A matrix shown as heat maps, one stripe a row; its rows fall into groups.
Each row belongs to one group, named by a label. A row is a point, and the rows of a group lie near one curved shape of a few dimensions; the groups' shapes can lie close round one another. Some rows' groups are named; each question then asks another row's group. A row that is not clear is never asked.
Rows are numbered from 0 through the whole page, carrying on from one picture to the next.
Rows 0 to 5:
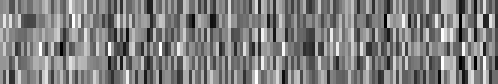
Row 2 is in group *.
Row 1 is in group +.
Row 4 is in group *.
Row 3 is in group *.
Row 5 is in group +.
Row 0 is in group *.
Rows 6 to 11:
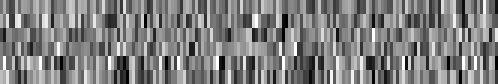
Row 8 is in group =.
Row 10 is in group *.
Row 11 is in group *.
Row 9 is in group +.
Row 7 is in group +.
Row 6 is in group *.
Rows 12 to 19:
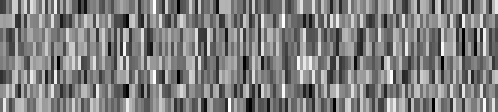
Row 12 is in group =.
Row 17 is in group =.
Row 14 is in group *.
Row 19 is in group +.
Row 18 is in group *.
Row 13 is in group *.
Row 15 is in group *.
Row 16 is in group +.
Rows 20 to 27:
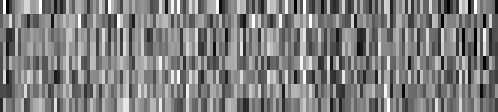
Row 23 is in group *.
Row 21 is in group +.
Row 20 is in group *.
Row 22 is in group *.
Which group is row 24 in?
+
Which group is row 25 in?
*
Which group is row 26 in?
+
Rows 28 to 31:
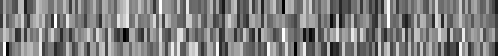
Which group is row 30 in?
*
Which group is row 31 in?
*
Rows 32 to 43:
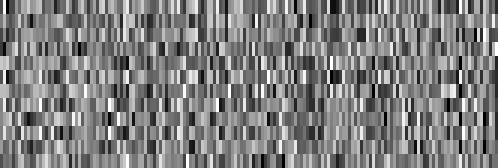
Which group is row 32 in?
*
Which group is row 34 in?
*
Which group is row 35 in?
=
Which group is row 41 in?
*
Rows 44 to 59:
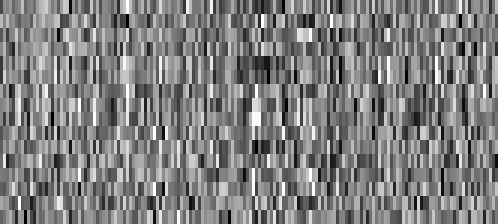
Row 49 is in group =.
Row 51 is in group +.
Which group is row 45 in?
*
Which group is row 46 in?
+
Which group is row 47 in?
*
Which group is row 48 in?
=
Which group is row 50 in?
+
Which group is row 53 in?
=
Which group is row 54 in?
=
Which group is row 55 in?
*
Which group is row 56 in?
+
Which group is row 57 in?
=
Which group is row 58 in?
+
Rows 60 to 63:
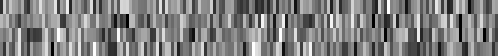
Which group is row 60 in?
=
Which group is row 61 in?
*
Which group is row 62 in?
+
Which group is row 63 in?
+
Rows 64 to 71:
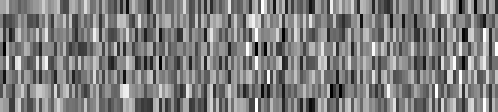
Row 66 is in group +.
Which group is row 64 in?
*
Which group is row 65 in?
+
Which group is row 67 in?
=
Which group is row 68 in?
+
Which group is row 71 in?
+
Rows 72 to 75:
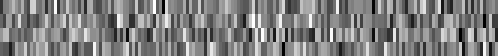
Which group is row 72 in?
=
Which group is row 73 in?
+
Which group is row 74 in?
*
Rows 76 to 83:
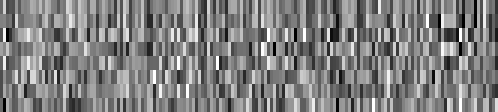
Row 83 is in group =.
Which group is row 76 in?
*
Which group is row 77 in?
*
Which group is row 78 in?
*
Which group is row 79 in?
*
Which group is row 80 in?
*
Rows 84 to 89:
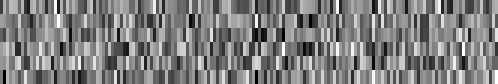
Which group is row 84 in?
=
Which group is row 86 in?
=
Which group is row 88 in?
+
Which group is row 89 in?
=
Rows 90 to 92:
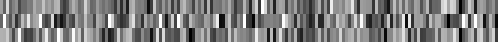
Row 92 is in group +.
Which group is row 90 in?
*
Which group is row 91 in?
*
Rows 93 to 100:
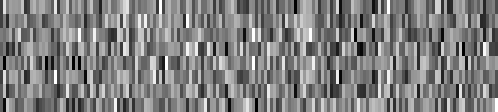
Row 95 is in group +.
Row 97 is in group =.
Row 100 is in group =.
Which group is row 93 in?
=
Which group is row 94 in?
+
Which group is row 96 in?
*
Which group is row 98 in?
=
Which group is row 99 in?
*
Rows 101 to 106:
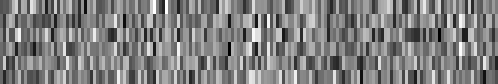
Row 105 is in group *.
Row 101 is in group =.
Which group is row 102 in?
=
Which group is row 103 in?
+
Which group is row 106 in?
+
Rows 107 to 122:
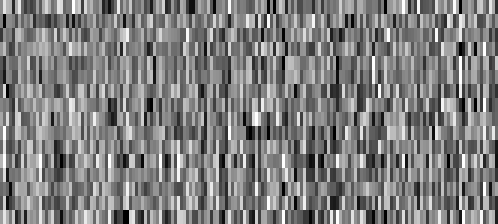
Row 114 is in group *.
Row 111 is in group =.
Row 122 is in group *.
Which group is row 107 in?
+
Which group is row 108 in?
=
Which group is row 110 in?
*
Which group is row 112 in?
=
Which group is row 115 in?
+
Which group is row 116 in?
+
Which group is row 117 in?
*
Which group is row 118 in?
*
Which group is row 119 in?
*
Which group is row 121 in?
*
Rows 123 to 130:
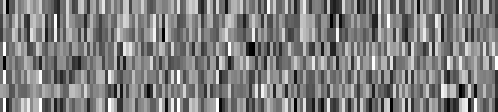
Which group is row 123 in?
*
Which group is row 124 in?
=
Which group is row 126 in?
+
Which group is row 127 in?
=
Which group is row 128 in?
*
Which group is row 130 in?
*
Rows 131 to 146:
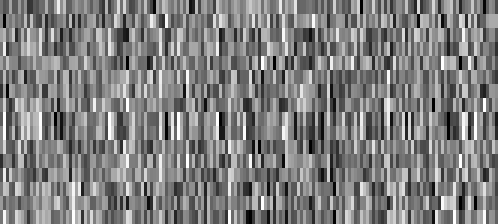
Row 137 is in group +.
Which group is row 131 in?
+
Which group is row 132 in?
=
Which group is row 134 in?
*
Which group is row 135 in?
*
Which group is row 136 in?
=
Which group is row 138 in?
+
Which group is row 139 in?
*
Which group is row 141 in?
+
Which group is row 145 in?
*
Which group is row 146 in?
+
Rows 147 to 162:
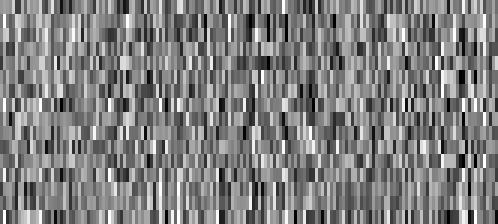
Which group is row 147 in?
*
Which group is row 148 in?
+
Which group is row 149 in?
+
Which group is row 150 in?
*
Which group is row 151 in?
=
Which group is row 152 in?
*
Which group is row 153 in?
+
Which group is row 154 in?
*
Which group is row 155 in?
+
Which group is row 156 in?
+
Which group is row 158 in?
*
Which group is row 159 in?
*
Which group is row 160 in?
=
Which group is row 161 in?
=
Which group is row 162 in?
*
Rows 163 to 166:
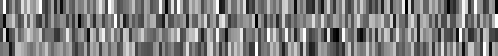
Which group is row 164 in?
=
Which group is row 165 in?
*
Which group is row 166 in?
+
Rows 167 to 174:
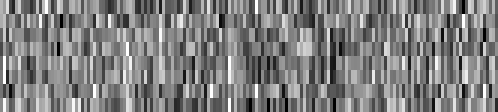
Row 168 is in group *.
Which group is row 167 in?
+
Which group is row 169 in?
+
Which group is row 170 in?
+
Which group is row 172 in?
+
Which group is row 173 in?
+
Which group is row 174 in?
+
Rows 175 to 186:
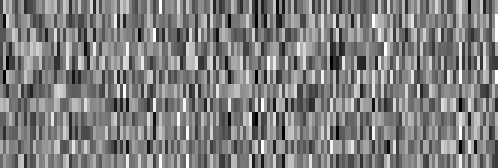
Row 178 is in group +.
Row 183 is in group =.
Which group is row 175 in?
=
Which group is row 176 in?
=
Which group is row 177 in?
=
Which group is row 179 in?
*
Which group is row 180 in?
=
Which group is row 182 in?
*
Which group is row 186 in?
=
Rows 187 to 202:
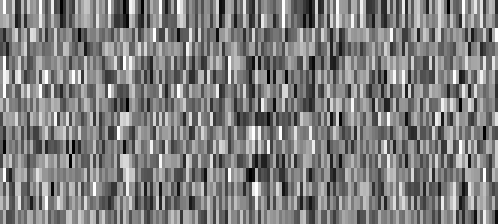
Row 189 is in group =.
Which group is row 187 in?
*
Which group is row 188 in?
*
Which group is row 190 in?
+
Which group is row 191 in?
+
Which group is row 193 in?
*
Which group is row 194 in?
*
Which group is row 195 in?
=
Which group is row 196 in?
+
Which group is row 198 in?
=
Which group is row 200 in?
+
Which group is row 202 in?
*
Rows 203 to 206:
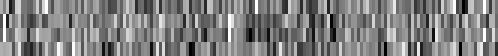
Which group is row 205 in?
+
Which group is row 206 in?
+
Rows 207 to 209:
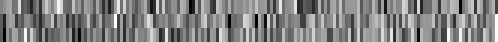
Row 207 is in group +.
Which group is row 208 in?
=
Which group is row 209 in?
=
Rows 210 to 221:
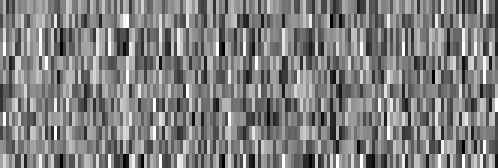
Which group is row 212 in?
*
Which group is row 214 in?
+
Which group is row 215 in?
+
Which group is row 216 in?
+
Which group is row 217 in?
=
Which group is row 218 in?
+
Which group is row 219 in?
=
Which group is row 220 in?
*
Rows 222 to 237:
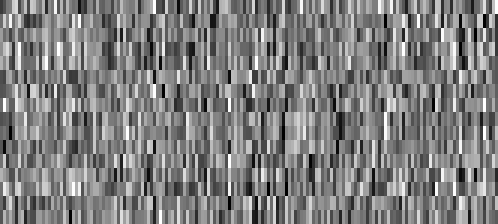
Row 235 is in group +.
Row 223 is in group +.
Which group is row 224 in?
*
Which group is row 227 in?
=
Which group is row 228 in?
=
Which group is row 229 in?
+
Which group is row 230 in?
+
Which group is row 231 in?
+
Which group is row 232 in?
=
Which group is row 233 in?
+
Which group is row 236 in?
=
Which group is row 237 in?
=
